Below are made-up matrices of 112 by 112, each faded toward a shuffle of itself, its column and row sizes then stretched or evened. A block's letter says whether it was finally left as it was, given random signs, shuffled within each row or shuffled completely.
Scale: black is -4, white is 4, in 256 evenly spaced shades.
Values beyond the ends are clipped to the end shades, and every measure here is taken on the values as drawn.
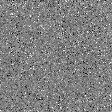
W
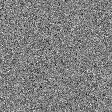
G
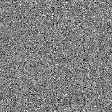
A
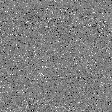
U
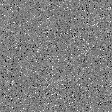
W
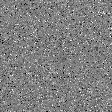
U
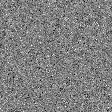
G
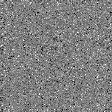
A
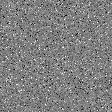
G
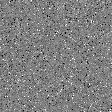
G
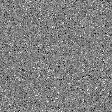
W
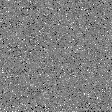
U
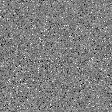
U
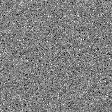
U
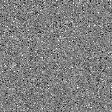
A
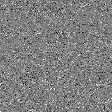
U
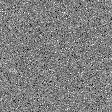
G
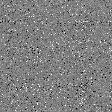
W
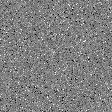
G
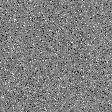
G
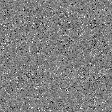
W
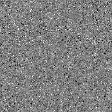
W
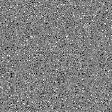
A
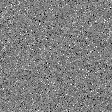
G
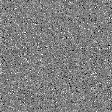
A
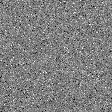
G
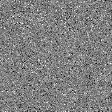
W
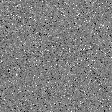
G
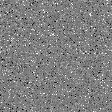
U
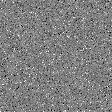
G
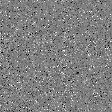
W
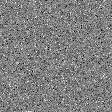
G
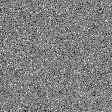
U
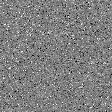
U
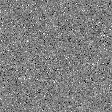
U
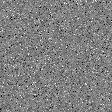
G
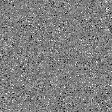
A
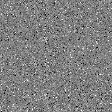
W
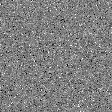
U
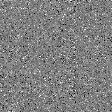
A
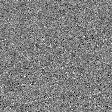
U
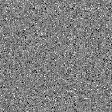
A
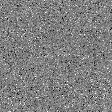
U
